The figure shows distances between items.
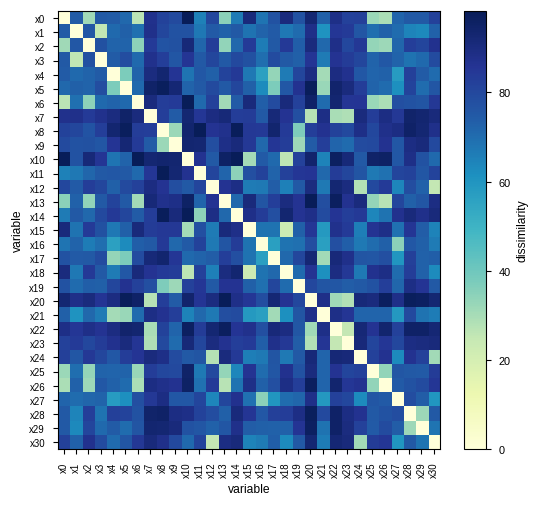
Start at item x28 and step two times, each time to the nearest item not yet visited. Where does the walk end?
x1
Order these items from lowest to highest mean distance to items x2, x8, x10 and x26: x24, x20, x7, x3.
x3, x24, x7, x20
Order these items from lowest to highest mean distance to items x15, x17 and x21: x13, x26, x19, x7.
x19, x26, x13, x7
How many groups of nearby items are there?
10
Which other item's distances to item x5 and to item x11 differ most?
x14
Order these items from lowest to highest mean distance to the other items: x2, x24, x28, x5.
x2, x5, x24, x28
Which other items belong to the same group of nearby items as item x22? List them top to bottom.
x7, x20, x23
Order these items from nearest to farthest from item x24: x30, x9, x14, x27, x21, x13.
x30, x27, x21, x9, x14, x13
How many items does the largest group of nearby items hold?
6
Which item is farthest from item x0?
x10
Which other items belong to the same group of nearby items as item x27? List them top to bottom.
x16
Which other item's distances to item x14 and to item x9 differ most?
x8
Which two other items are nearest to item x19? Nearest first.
x9, x8
